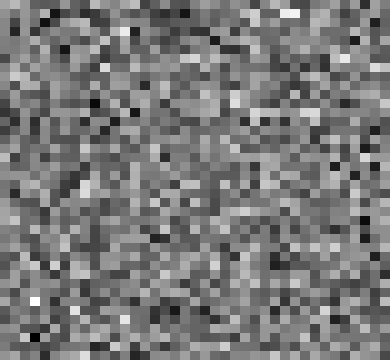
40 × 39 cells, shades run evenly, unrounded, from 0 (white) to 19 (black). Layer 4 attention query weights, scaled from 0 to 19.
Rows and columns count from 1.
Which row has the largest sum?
14
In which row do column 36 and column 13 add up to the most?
20
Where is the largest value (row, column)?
38, 4
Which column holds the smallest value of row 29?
25
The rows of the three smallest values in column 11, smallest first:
8, 5, 37
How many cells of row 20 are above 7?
33
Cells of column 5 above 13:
10
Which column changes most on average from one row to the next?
9
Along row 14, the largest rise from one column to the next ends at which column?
27
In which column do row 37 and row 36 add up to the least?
13
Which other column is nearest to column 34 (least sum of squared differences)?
21
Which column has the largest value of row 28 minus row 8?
11
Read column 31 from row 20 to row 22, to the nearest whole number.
12 9 14
